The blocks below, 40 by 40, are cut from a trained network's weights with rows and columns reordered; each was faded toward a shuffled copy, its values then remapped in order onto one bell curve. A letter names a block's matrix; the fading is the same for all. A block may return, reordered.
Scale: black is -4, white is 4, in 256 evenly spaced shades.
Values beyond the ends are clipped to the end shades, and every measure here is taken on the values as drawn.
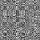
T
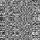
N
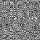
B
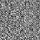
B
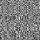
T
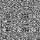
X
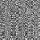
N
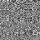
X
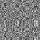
N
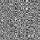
B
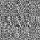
N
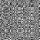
T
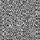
B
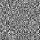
B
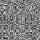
T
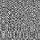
T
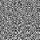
T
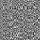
T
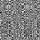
T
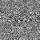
X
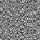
N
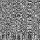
T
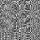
N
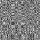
T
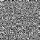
X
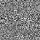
X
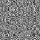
B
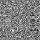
X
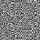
B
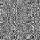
B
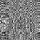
N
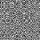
N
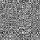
B
